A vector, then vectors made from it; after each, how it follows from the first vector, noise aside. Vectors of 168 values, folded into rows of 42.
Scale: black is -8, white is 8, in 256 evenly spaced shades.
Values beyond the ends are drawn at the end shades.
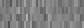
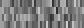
reversed, negated, scaled up.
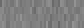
reversed, negated, shrunk.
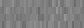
reversed, shrunk.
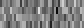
reversed, negated, scaled up.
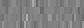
partly zeroed.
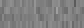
reversed, shrunk.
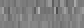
reversed, negated, partly zeroed.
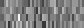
wrapped around, negated, scaled up.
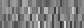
wrapped around, negated, scaled up.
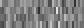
reversed, scaled up.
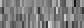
reversed, scaled up.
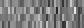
wrapped around, negated, scaled up.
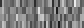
reversed, negated, scaled up.
